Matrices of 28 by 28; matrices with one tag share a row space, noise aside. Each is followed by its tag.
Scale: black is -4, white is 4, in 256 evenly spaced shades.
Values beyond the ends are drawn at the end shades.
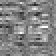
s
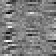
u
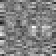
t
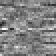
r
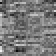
r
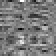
s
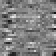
u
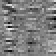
u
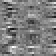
u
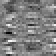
u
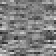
r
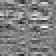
s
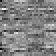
r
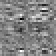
s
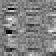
u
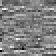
r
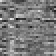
r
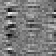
u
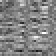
s
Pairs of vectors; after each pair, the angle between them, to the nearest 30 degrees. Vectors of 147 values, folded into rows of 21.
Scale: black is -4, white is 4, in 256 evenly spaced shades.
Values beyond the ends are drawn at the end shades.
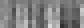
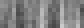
150 degrees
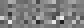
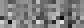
150 degrees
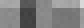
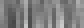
90 degrees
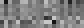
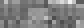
120 degrees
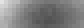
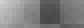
30 degrees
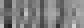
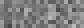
60 degrees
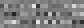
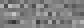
150 degrees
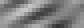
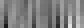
90 degrees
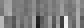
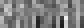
30 degrees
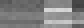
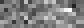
60 degrees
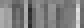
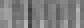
30 degrees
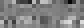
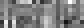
150 degrees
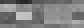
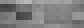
150 degrees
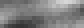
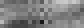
30 degrees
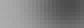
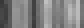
120 degrees
